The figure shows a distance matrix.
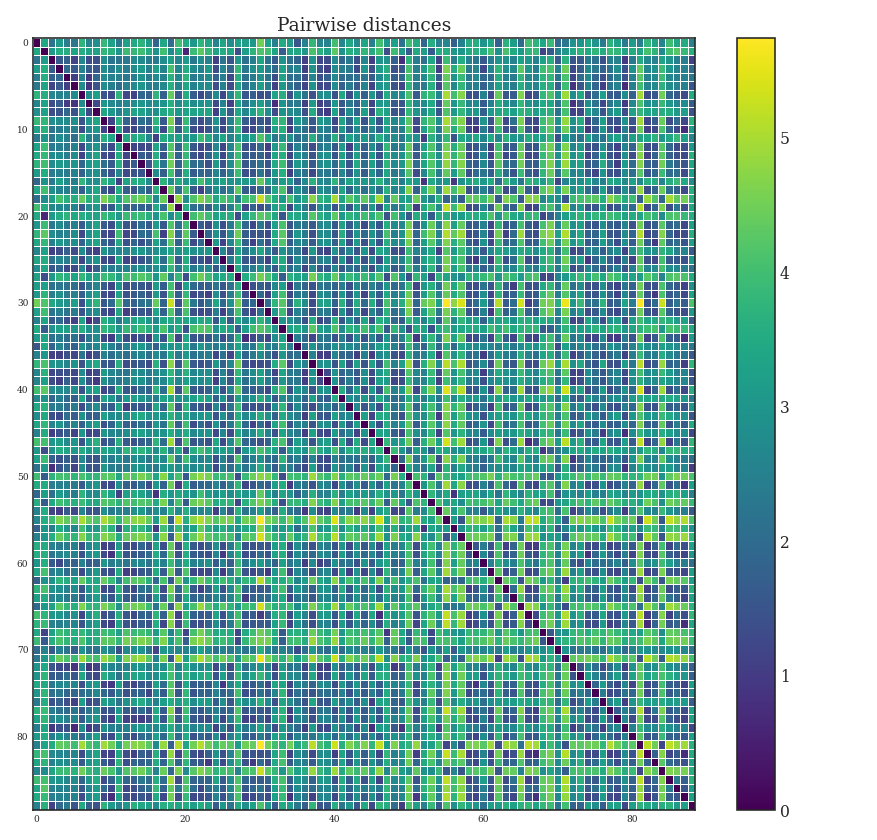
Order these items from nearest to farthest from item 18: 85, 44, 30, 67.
44, 67, 85, 30
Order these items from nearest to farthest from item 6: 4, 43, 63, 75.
63, 75, 4, 43
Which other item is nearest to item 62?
71
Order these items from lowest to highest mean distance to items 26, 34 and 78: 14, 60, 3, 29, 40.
29, 14, 40, 60, 3
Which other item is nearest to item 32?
7
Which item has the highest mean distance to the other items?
55
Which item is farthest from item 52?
30
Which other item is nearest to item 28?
34
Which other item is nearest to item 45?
79
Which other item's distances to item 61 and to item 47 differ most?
68
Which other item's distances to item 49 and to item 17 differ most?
88
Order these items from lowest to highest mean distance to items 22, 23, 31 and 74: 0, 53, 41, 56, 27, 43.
43, 41, 0, 56, 27, 53
